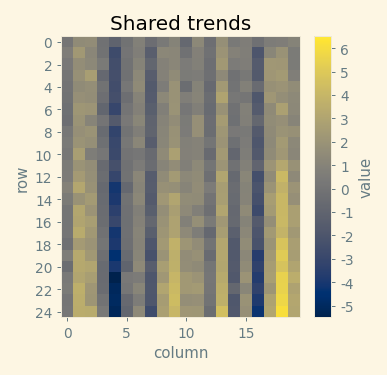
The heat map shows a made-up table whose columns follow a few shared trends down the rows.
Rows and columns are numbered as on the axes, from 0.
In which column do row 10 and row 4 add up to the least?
4
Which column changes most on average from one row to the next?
16
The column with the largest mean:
18
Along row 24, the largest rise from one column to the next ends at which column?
17
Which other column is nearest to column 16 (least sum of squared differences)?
7
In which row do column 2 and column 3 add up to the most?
24
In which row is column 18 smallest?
0
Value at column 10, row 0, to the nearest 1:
-1
